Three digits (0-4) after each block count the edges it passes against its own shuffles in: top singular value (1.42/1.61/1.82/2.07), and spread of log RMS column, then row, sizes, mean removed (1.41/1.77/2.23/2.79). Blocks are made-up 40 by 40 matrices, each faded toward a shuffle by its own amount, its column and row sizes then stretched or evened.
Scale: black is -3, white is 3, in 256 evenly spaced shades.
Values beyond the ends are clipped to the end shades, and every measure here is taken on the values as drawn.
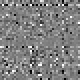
3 2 3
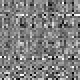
3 2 4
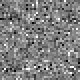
1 0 1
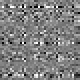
4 2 4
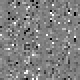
0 3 0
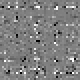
1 2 3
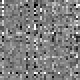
2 4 2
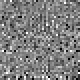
1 0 2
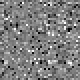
3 0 1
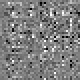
0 3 2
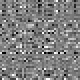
4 1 4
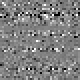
2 0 4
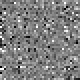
1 2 2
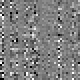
0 4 1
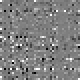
2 3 3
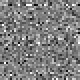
2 0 2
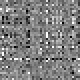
3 3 3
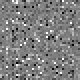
0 2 0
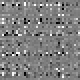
3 3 4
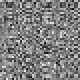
4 1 0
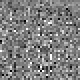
2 2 2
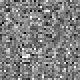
3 0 1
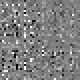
0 3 3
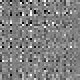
4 4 3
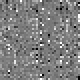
1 3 0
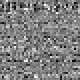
2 1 3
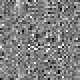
2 2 0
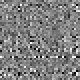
3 1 3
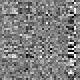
4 3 2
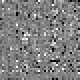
0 3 2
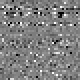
2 0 4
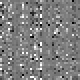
2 4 0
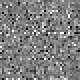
1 0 2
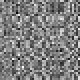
4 3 0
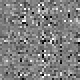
1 3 2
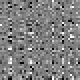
4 3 2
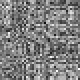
4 1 0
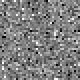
0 1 0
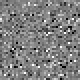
0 0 3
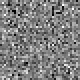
0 1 0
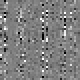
2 4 0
